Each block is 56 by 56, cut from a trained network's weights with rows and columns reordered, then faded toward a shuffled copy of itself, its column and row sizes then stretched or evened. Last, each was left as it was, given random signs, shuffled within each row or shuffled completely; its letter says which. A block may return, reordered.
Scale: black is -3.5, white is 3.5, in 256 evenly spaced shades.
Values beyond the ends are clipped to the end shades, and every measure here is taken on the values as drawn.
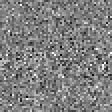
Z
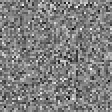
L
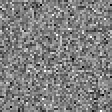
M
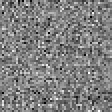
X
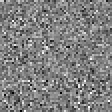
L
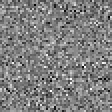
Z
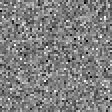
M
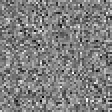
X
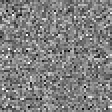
Z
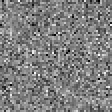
L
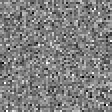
Z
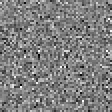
L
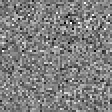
Z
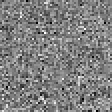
L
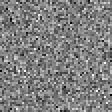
M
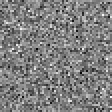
M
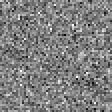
M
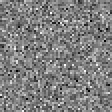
M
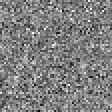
Z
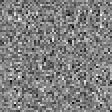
X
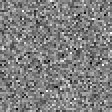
M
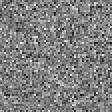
L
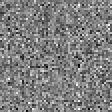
L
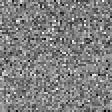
Z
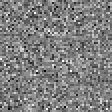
Z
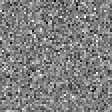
M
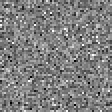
M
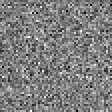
L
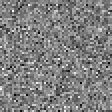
Z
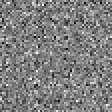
X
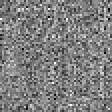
X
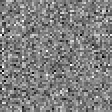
X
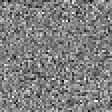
Z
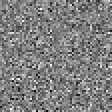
X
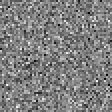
M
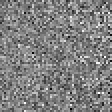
L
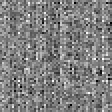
X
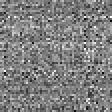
X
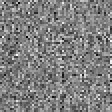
X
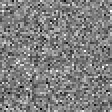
M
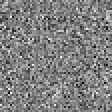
L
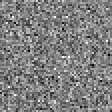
M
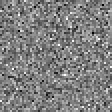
M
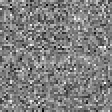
X
